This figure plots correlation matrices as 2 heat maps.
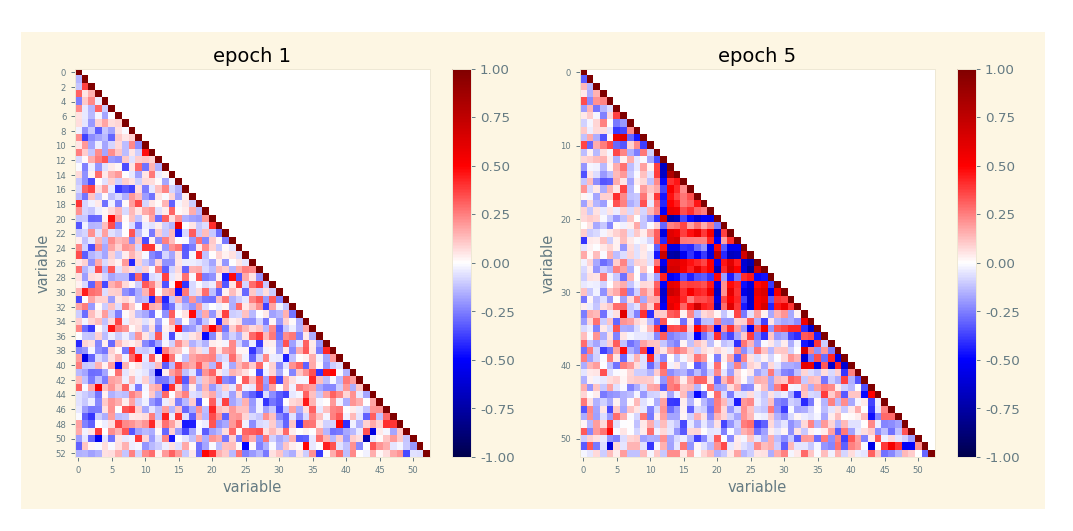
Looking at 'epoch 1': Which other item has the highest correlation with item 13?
39
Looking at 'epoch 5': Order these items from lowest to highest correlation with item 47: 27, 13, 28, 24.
13, 27, 28, 24
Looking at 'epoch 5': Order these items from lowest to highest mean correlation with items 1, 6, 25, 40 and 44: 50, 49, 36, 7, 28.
49, 7, 28, 50, 36
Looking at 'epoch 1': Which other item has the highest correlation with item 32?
10
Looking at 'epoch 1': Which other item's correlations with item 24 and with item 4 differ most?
29
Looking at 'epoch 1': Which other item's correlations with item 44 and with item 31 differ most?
49
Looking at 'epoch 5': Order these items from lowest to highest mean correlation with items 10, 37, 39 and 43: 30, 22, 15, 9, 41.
41, 9, 15, 22, 30
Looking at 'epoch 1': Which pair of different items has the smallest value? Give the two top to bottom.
43, 50
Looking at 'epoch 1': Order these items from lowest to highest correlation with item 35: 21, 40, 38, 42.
38, 40, 21, 42
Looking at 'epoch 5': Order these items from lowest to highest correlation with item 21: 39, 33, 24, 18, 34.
24, 34, 33, 39, 18
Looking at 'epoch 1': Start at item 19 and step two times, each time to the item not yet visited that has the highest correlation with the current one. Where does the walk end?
20
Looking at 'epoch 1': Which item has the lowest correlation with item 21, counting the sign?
34
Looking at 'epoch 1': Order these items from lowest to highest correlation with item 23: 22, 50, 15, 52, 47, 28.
22, 52, 15, 50, 47, 28
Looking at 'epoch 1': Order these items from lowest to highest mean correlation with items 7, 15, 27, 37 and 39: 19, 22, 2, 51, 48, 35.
2, 22, 19, 51, 48, 35
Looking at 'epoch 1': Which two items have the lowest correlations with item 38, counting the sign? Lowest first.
12, 26
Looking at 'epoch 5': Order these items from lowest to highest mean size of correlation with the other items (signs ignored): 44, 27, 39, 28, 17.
44, 39, 28, 17, 27
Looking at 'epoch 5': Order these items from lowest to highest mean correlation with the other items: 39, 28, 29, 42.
28, 39, 42, 29
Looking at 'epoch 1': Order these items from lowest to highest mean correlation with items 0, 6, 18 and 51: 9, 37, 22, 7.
22, 37, 7, 9
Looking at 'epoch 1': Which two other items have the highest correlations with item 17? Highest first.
33, 22
